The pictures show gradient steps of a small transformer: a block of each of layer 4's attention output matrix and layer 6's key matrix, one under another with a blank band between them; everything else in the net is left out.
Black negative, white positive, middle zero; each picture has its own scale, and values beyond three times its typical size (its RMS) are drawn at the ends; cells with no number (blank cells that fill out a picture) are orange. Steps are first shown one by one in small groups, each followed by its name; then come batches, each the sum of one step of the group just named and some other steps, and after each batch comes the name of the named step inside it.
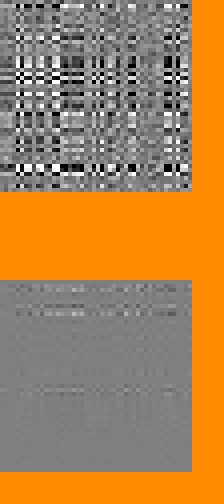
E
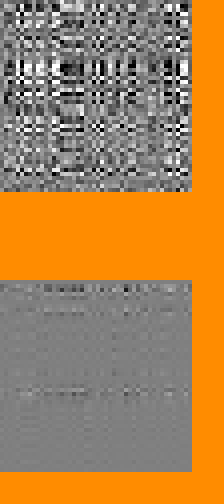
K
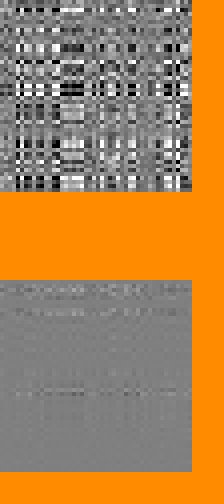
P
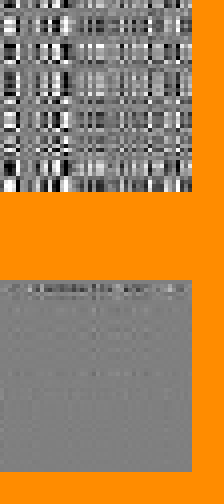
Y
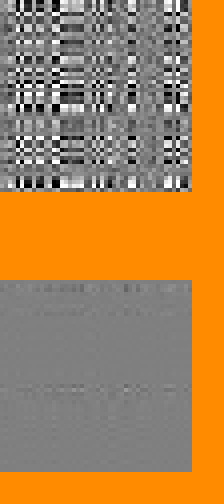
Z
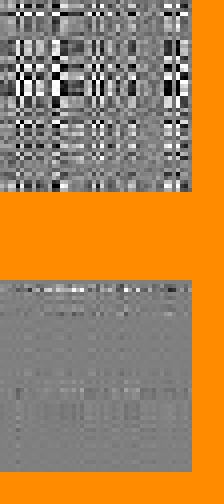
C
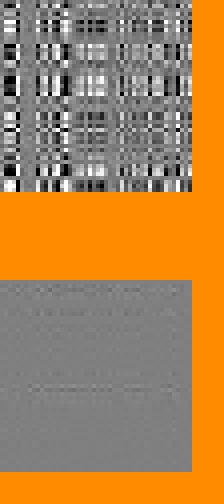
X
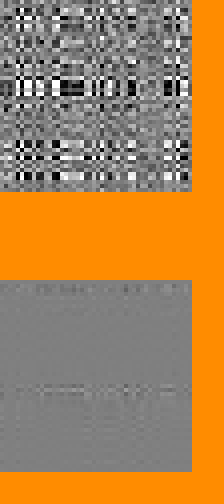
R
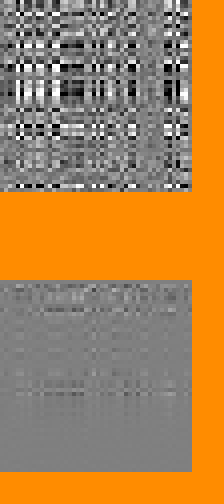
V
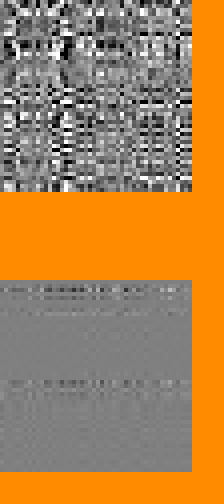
Y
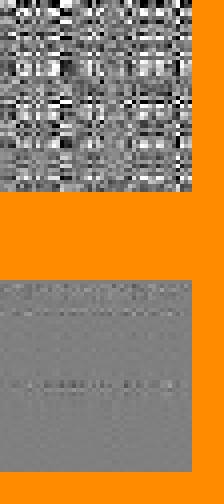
V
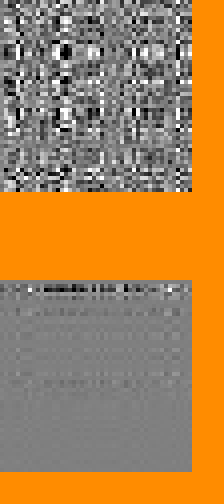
X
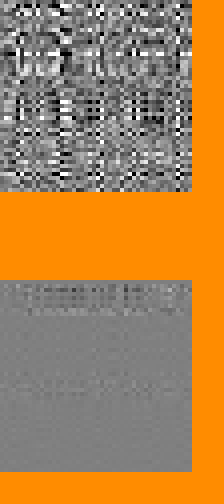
K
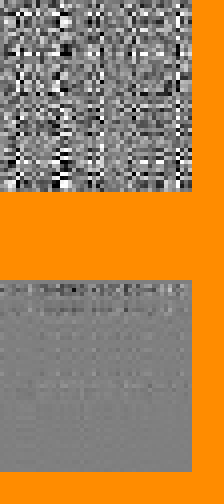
C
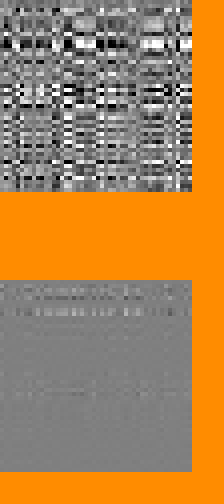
P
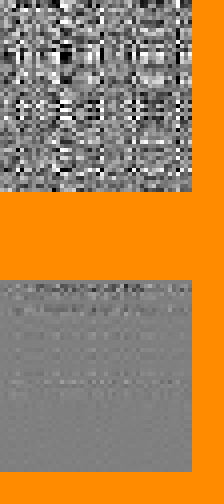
E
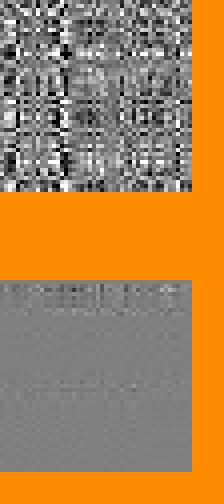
X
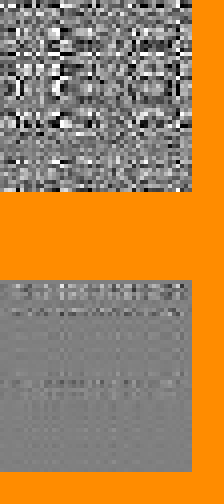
V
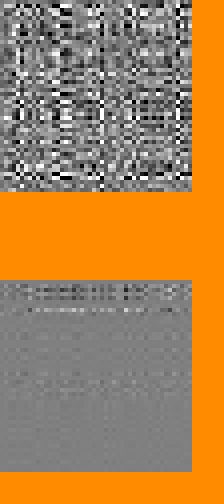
E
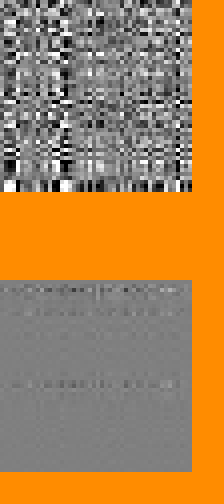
Y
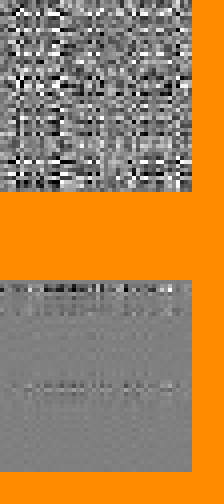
P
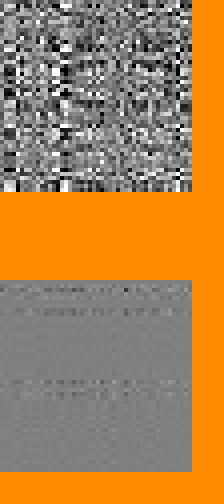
K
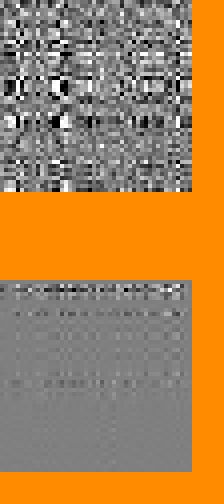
X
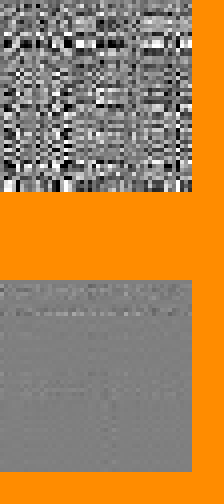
E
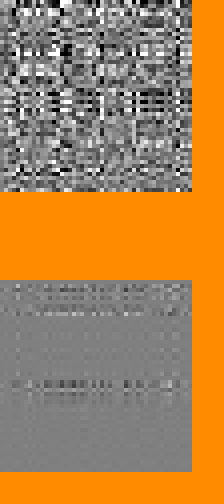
E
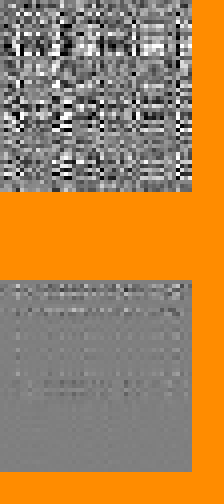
K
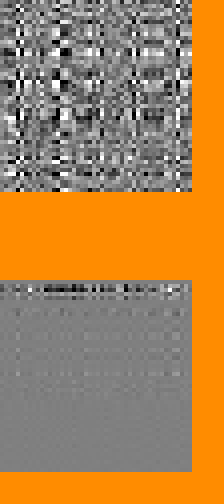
R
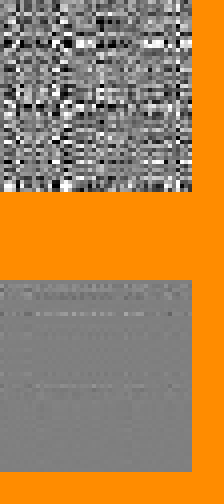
Z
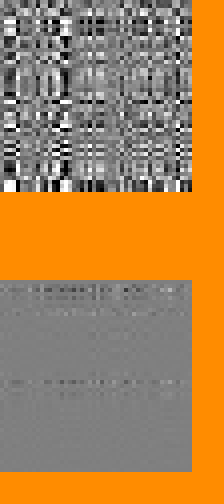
Y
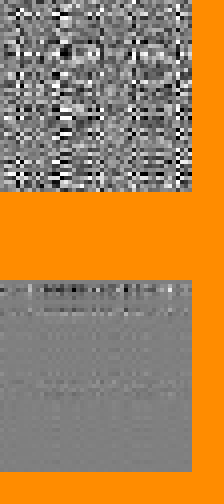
Z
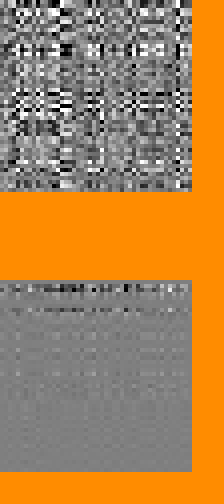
V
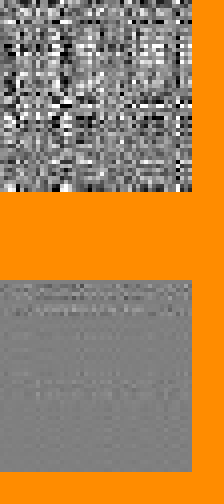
X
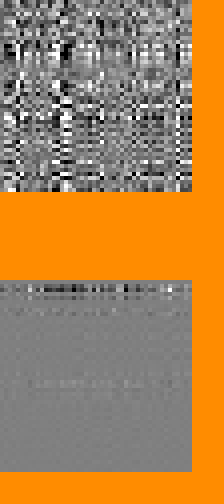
Y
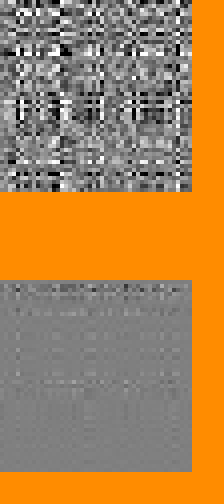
C
